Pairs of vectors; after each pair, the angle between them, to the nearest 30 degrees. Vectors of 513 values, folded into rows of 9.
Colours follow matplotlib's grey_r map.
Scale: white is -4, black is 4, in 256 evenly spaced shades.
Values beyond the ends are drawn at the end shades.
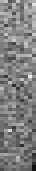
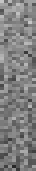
90 degrees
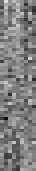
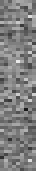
90 degrees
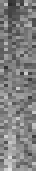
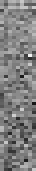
120 degrees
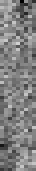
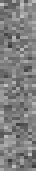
120 degrees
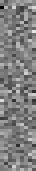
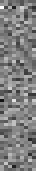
150 degrees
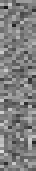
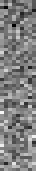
30 degrees
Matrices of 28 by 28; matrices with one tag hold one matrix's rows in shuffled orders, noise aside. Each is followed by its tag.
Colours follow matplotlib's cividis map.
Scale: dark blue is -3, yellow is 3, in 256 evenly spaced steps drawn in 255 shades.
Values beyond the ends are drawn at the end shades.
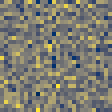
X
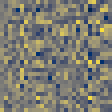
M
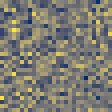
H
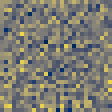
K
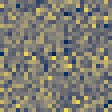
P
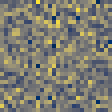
X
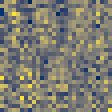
H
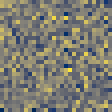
P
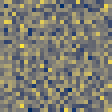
K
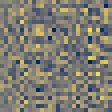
M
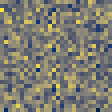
X
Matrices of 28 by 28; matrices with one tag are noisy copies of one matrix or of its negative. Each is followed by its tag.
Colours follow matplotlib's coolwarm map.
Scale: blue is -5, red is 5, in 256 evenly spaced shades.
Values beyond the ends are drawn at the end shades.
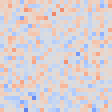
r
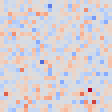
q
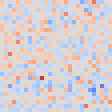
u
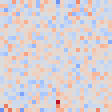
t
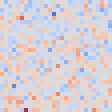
r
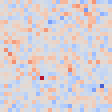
u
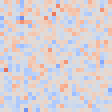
r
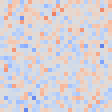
r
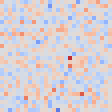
q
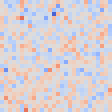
r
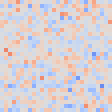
u
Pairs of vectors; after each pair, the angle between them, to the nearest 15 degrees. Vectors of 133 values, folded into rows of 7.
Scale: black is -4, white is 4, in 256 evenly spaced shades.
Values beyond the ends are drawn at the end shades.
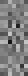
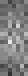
150 degrees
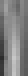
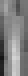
15 degrees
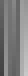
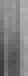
45 degrees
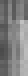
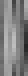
120 degrees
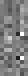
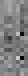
165 degrees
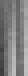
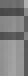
90 degrees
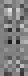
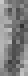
120 degrees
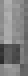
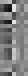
105 degrees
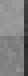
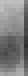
45 degrees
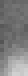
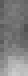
15 degrees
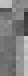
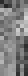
150 degrees
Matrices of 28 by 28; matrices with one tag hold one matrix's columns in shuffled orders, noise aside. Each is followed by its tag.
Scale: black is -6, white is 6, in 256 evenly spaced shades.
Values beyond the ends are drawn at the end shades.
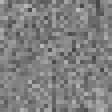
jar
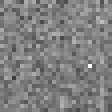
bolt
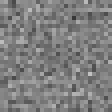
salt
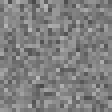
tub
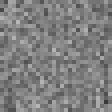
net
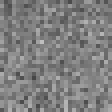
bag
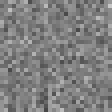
net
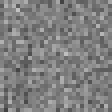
net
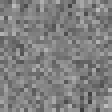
net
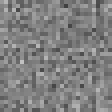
jar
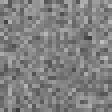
bolt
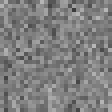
jar
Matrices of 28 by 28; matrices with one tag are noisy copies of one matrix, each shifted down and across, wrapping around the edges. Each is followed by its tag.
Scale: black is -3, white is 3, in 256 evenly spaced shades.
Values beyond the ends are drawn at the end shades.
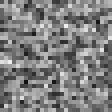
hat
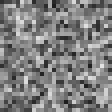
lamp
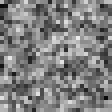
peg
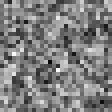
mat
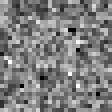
mat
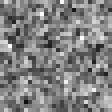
peg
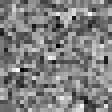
lamp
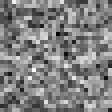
hat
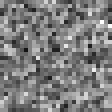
peg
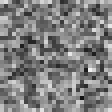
hat
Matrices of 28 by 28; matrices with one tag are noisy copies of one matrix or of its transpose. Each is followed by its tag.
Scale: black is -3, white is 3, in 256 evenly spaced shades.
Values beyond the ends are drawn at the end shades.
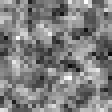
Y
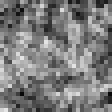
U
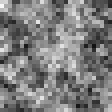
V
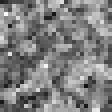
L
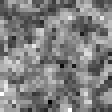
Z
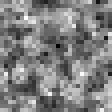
Y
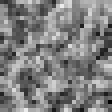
Z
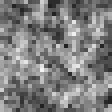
U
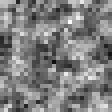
Y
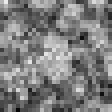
V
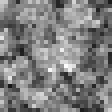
V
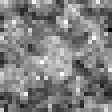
V
